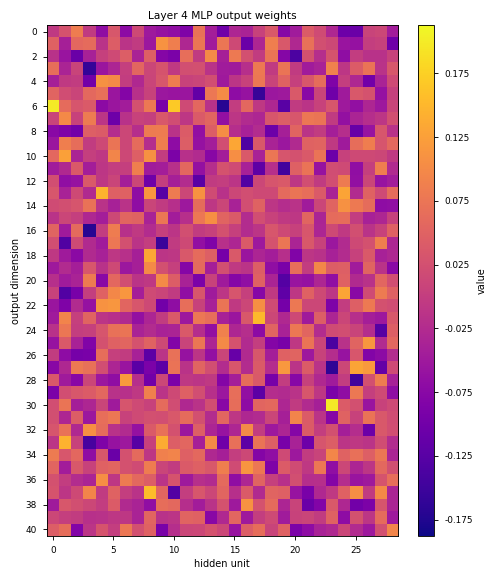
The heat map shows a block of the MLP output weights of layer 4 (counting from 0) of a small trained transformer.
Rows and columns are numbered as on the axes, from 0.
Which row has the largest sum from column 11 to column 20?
35
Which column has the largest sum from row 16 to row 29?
5
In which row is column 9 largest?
33
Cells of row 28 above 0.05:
3
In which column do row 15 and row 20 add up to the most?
9
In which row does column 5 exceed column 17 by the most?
21
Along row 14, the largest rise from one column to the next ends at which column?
12
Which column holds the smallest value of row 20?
19
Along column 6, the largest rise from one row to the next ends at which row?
28
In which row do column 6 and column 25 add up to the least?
0
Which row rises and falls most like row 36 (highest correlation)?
40
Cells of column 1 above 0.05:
10
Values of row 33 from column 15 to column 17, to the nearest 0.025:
0.075 -0.125 0.075
